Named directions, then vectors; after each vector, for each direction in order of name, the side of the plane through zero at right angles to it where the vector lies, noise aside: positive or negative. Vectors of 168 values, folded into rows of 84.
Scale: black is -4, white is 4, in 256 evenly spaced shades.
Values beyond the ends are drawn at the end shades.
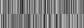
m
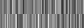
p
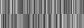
positive, negative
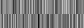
negative, negative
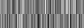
negative, negative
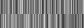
negative, positive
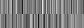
positive, negative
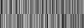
negative, positive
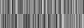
positive, negative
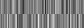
positive, positive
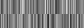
negative, negative
